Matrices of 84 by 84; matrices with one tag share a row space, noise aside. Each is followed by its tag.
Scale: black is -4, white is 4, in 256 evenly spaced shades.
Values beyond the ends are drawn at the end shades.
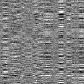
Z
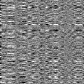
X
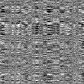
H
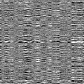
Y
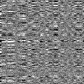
X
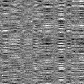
Z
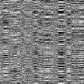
Z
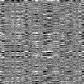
H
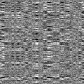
H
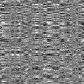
H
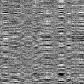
Z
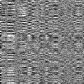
X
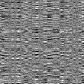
H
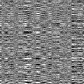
Y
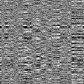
Y
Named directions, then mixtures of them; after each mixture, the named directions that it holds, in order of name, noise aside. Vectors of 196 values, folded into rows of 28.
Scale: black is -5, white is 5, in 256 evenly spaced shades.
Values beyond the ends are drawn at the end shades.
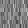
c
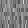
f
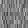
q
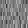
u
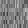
c, q, u.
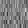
c, q, u.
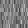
c, q.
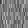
q.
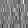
c, f.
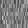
q.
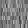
f, u.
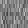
q.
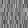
c, q.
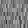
f, q, u.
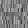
c, f, q.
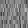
c, u.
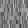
c.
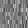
c, f.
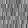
u.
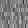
f.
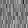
c, f, u.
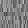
f, q.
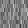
c.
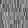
q.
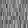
u.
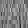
c, f, u.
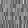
f, q.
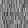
q.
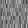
u.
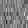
q, u.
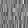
c, f, q.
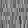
f, u.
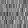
q, u.
